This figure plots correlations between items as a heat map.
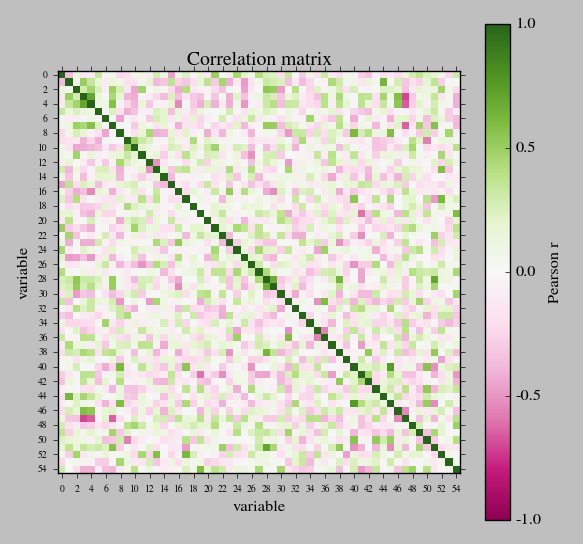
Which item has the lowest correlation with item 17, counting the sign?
51
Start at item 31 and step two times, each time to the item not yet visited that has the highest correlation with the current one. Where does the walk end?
24
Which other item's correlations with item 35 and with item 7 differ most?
47
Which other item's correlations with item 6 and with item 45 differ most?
40
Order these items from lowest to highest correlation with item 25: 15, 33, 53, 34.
15, 53, 33, 34
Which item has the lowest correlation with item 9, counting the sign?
50
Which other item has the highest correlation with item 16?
23
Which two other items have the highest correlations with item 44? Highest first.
1, 3
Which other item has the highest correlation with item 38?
28
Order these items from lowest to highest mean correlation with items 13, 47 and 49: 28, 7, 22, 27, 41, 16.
41, 7, 28, 22, 27, 16
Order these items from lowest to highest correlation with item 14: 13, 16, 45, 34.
45, 16, 13, 34
